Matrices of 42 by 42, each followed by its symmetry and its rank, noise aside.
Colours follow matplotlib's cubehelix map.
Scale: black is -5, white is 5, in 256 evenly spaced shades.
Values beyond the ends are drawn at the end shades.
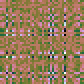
no symmetry, rank one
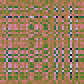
no symmetry, rank one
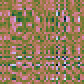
no symmetry, rank two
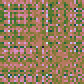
antisymmetric, rank two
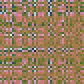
no symmetry, rank two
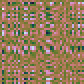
antisymmetric, rank two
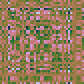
no symmetry, rank three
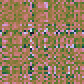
no symmetry, rank three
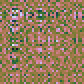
no symmetry, rank three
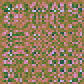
symmetric, rank three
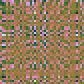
no symmetry, rank two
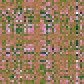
no symmetry, rank three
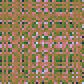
symmetric, rank two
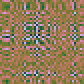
no symmetry, rank two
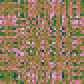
no symmetry, rank three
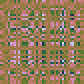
no symmetry, rank two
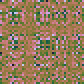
no symmetry, rank three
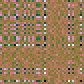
symmetric, rank one
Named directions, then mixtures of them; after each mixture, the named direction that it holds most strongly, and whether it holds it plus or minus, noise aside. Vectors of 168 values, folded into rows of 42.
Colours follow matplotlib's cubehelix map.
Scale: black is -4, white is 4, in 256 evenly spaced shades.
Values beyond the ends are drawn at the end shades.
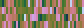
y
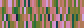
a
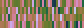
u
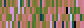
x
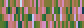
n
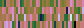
x, plus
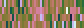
x, minus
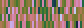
u, plus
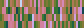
n, plus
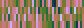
u, plus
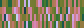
a, minus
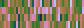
y, plus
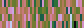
x, plus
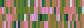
y, plus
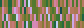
a, minus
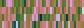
y, plus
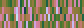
a, minus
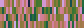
y, minus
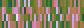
a, minus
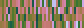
u, minus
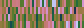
u, minus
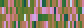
y, plus
